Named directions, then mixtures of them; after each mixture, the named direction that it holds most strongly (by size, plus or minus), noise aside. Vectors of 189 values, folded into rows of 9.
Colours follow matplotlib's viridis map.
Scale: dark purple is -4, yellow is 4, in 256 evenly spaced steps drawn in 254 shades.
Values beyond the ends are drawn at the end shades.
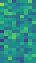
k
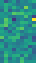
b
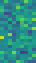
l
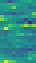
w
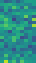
b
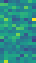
b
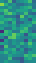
k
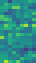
w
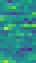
w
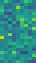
l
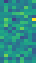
b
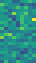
l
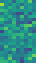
k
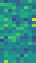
b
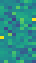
l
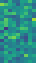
k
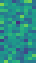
k
